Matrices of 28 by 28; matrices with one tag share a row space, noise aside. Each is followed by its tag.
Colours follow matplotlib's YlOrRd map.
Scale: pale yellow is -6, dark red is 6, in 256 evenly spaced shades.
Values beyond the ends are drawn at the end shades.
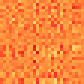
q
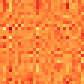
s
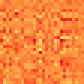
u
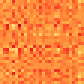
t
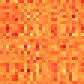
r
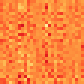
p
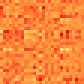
u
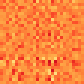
q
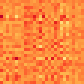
u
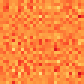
t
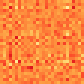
s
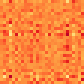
s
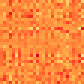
s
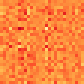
p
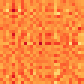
t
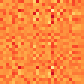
q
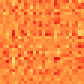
t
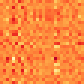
t
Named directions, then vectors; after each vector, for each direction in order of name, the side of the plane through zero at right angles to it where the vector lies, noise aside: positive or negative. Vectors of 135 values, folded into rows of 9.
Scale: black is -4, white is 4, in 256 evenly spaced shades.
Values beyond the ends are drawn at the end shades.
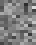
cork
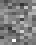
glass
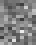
negative, positive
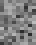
positive, negative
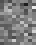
positive, positive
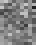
negative, negative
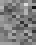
negative, negative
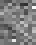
positive, positive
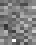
positive, positive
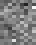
positive, positive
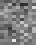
positive, positive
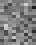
negative, negative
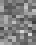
negative, positive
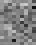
negative, negative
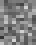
negative, positive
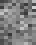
positive, positive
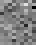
negative, negative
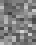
negative, positive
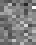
positive, positive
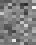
positive, positive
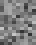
positive, negative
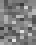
negative, positive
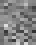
negative, negative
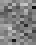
negative, negative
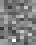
negative, positive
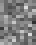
negative, positive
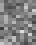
negative, positive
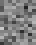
positive, negative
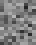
positive, negative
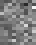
positive, positive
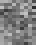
negative, negative
